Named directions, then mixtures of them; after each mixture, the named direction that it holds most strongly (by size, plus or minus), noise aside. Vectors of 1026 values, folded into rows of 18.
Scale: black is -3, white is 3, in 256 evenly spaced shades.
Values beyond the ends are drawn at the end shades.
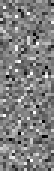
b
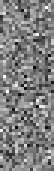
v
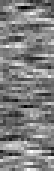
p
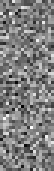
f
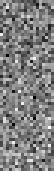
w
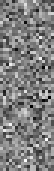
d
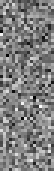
w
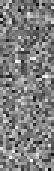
w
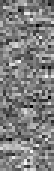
d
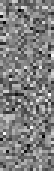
f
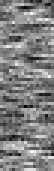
p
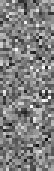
d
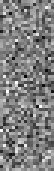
v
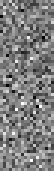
w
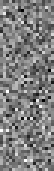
v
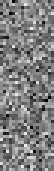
f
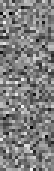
f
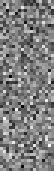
f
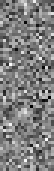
d
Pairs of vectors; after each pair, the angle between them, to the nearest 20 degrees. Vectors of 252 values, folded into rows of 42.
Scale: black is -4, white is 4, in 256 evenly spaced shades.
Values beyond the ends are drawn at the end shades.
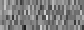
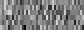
20 degrees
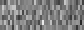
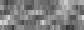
80 degrees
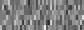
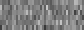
120 degrees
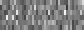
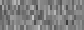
80 degrees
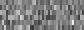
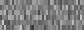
40 degrees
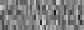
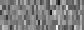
120 degrees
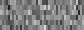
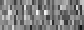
120 degrees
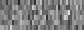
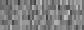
20 degrees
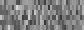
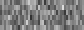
60 degrees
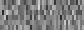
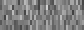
140 degrees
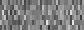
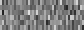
120 degrees
